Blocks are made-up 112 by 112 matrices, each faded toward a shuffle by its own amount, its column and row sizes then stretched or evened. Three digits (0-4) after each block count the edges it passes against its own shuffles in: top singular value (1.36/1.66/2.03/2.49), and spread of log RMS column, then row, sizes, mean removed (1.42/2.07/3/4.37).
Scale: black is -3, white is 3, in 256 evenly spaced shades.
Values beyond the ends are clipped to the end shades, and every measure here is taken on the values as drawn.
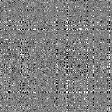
4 3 3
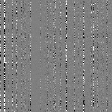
4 4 0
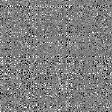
0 3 3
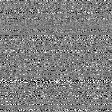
3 0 4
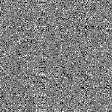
3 2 2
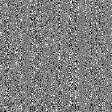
2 4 0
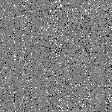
1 2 0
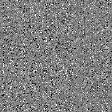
1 2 1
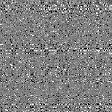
4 1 3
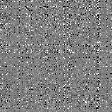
2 3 3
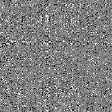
3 2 2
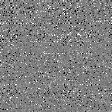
2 1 2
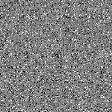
2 0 2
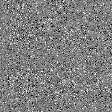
1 1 1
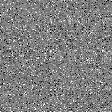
3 0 1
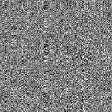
4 3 1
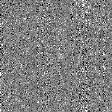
0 3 1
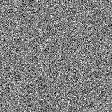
2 0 0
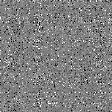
1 2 2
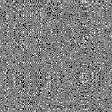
4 2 1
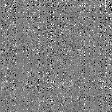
1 3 2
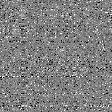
3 0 2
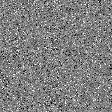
1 1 0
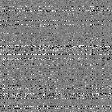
3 2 4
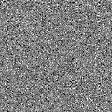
3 1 0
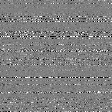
2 0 4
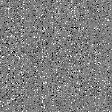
1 2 1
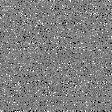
0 0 3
